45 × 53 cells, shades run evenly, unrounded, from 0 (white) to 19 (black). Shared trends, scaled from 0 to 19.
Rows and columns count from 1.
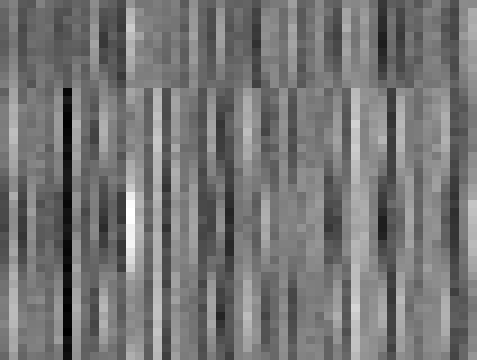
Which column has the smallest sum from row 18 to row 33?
15
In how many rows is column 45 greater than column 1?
11
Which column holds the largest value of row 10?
14
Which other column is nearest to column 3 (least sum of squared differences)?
1
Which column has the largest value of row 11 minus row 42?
29
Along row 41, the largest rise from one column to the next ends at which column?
8
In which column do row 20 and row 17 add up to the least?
40
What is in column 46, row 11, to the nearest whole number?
12
